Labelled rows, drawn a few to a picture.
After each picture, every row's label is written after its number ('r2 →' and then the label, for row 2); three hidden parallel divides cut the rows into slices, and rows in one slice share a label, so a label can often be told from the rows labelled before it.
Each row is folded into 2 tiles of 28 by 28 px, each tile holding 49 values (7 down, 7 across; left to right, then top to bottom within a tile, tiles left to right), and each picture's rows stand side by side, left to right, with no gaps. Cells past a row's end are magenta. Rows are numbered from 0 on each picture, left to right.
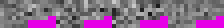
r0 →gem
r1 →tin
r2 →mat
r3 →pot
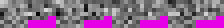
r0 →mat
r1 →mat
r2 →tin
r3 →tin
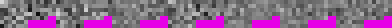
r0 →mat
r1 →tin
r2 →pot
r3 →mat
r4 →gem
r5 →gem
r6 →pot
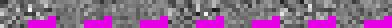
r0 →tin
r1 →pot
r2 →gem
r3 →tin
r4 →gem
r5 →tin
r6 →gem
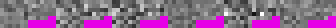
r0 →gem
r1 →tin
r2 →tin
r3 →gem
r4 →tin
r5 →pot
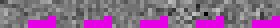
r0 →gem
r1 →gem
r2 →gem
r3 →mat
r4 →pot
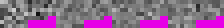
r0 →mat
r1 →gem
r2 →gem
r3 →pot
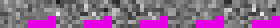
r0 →pot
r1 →tin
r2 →tin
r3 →gem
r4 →tin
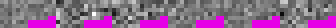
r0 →pot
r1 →tin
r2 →mat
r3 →gem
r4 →pot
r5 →mat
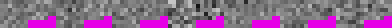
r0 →gem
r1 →gem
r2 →pot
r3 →mat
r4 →gem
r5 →gem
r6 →gem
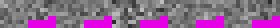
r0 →pot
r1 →gem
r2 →tin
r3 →gem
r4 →pot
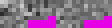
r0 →mat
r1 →gem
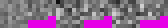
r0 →pot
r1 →tin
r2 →tin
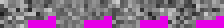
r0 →mat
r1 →pot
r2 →mat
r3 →tin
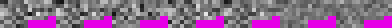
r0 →tin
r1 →tin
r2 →mat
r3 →tin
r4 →tin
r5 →gem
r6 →pot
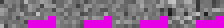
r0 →gem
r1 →gem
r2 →gem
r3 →mat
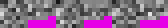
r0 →tin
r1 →tin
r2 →tin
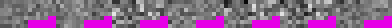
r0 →gem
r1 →pot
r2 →tin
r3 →gem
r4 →tin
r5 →tin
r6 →gem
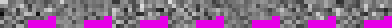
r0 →mat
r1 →pot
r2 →tin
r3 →mat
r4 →gem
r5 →tin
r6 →tin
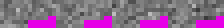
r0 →gem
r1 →gem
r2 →gem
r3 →pot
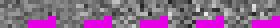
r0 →gem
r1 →pot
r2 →mat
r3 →tin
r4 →tin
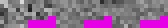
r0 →mat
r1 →pot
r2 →gem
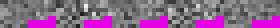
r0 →gem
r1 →tin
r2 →gem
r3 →tin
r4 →pot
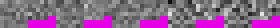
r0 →pot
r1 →gem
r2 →pot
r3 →tin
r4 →tin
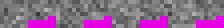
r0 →pot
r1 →gem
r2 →pot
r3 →pot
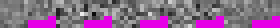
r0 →gem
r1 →mat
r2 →tin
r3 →mat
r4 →pot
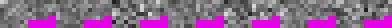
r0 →pot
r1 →gem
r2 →tin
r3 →gem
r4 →tin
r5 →gem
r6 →mat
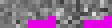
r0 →pot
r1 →tin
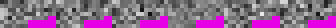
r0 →tin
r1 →mat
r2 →mat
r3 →gem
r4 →tin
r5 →mat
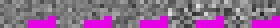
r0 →pot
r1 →pot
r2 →gem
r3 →tin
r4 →mat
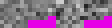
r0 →pot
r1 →mat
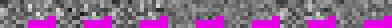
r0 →tin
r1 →tin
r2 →tin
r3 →pot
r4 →gem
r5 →tin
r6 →gem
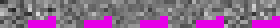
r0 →tin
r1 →gem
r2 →pot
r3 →gem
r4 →tin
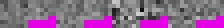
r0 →gem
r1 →gem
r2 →mat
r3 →gem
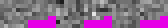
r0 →pot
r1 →tin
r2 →gem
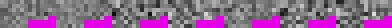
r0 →pot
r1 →pot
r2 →mat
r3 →tin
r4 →pot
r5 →mat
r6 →tin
